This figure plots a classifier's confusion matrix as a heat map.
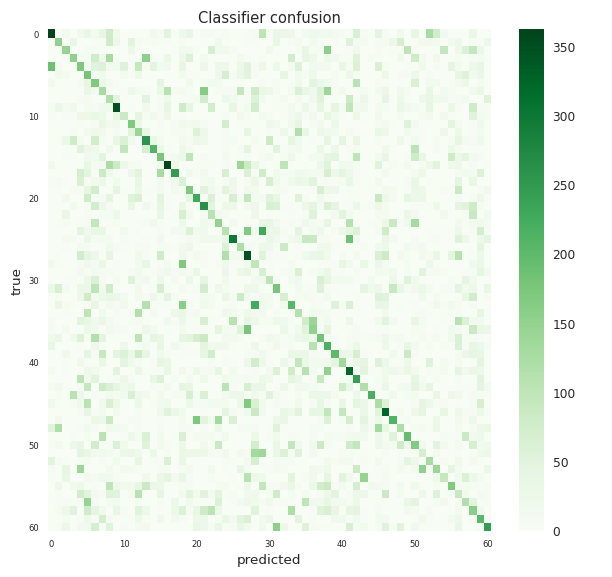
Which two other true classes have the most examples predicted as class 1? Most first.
48, 31
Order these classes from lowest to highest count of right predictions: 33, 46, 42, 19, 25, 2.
2, 19, 33, 42, 25, 46
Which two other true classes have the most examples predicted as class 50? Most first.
23, 14
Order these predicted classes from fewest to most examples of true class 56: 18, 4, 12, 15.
18, 15, 4, 12
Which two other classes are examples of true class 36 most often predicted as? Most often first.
27, 58
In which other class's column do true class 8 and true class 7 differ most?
38
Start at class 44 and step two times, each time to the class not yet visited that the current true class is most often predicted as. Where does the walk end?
13
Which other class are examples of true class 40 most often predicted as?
34
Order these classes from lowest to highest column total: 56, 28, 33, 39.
39, 33, 56, 28
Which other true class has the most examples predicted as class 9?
16
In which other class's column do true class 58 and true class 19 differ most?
33
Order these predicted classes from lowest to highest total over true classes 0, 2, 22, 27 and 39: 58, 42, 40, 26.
26, 40, 42, 58
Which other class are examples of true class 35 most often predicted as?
36
